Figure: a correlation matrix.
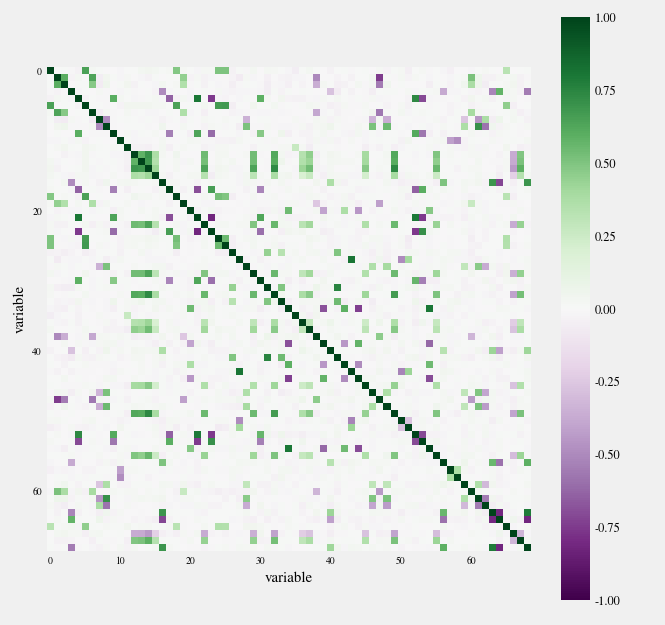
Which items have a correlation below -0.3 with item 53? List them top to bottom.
4, 9, 21, 30, 52
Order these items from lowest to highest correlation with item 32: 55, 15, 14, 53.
53, 15, 55, 14
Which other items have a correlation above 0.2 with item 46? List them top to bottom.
8, 28, 48, 59, 61
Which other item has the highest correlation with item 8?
61
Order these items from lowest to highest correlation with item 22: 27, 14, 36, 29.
27, 36, 29, 14
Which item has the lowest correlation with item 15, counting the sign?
66
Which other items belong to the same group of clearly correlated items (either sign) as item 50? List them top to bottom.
27, 43, 51
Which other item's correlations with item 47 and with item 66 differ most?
1
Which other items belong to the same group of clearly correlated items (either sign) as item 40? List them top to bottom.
3, 16, 56, 63, 64, 68
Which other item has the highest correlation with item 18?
5
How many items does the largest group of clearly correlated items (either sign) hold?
14
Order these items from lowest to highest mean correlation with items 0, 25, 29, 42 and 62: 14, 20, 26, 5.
26, 20, 14, 5
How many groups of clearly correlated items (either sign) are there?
11
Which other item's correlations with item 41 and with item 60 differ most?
31
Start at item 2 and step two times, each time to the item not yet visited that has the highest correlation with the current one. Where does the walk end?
6
